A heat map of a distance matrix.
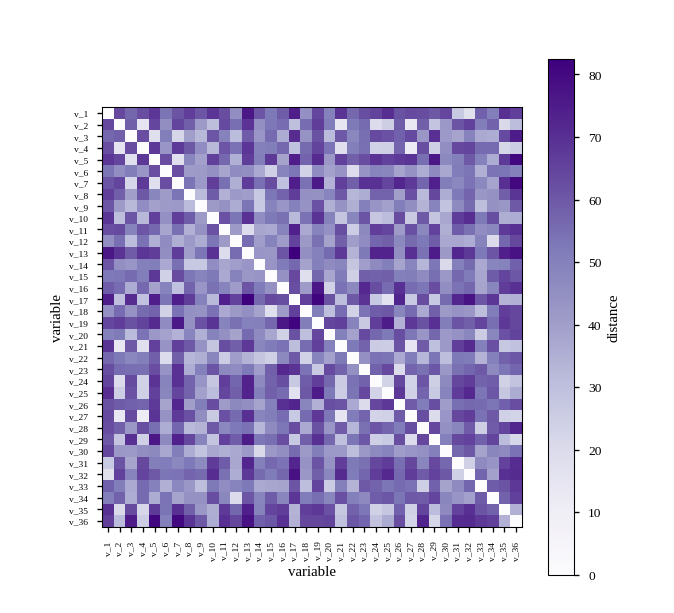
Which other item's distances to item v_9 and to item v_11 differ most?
v_13
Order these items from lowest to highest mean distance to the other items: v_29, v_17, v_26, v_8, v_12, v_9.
v_9, v_12, v_8, v_29, v_26, v_17
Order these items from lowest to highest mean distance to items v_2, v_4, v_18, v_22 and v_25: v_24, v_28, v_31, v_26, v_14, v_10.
v_24, v_10, v_14, v_28, v_26, v_31
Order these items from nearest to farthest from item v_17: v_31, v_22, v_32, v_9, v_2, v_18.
v_2, v_9, v_22, v_18, v_31, v_32
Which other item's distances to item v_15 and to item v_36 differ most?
v_18
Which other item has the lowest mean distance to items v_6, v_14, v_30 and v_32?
v_22
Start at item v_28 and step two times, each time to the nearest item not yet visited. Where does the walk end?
v_20
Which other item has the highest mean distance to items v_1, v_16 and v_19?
v_17
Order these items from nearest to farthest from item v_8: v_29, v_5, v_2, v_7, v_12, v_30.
v_30, v_12, v_5, v_7, v_2, v_29
